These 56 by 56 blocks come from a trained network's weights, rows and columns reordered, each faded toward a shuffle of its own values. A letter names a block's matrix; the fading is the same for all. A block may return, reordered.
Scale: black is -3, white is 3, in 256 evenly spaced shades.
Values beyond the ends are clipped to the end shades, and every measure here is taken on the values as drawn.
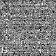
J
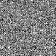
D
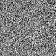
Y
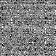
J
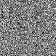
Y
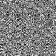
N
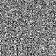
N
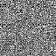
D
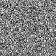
D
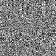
D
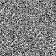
Y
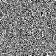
Y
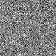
D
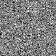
Y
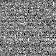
J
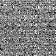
J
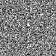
Y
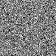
Y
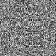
N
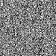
Y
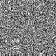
N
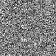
Y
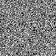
D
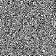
D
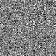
D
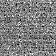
J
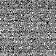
J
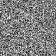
Y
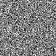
Y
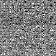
J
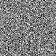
D
